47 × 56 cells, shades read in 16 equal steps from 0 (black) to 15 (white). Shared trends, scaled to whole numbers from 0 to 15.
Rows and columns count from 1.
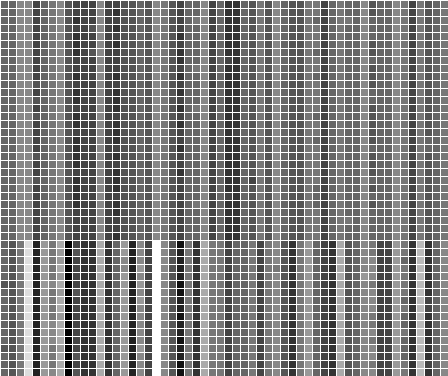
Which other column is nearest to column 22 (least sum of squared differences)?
19
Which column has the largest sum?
20
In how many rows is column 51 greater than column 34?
30
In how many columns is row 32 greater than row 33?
3
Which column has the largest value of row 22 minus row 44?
9
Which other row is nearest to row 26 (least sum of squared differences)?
24
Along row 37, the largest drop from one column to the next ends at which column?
5
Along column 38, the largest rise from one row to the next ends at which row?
31
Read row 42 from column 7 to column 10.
8 10 0 4
